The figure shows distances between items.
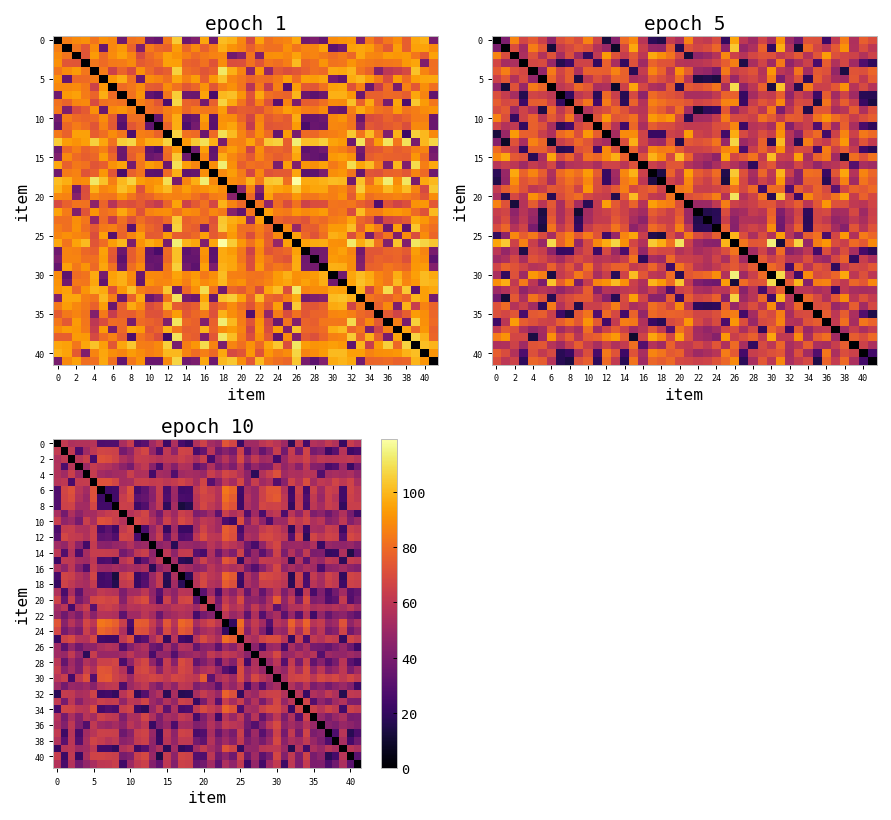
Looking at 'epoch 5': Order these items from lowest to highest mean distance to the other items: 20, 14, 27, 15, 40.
27, 40, 14, 20, 15
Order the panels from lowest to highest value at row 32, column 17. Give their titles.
epoch 10, epoch 5, epoch 1
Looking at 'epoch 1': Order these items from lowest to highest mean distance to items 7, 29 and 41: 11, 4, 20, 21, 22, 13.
11, 21, 4, 20, 22, 13
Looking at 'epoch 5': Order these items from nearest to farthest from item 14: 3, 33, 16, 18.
3, 16, 33, 18
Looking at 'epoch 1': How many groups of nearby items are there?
8
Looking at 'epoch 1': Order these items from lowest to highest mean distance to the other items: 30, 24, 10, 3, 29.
10, 29, 24, 3, 30
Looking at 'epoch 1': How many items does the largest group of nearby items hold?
12
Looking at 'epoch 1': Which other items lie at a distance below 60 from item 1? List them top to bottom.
5, 9, 30, 31
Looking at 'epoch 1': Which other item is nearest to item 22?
20
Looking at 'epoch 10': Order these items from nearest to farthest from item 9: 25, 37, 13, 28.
28, 37, 13, 25
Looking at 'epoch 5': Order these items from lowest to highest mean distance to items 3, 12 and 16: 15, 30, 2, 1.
1, 30, 2, 15
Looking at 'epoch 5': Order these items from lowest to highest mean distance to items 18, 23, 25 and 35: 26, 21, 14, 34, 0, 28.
0, 28, 34, 14, 21, 26
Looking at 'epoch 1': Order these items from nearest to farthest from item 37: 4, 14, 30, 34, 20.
34, 4, 14, 20, 30
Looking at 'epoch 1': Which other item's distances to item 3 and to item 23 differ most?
40
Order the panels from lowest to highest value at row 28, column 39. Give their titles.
epoch 5, epoch 10, epoch 1
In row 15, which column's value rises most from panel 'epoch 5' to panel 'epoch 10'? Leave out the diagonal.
38
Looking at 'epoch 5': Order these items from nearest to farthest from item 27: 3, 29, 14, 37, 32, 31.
3, 14, 32, 37, 29, 31
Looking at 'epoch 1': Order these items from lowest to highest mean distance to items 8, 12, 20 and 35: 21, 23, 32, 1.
21, 23, 1, 32
